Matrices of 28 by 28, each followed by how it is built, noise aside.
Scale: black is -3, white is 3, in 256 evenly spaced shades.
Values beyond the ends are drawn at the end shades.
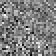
lower triangular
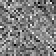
Toeplitz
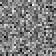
repeating rows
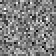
repeating rows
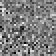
lower triangular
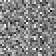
repeating rows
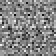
repeating columns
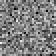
noise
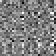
low rank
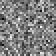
repeating rows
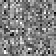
low rank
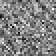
Toeplitz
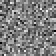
repeating rows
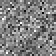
Hankel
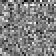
low rank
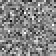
noise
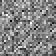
Hankel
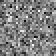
noise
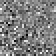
lower triangular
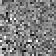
lower triangular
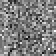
repeating rows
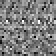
repeating columns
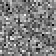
noise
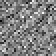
Hankel
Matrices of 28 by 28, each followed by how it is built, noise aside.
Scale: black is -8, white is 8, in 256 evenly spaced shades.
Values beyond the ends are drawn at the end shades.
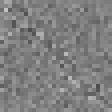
banded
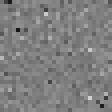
sparse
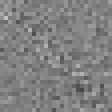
banded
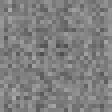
blocks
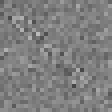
banded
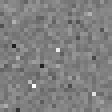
sparse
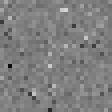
sparse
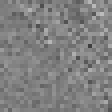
upper triangular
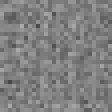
blocks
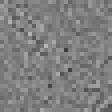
banded
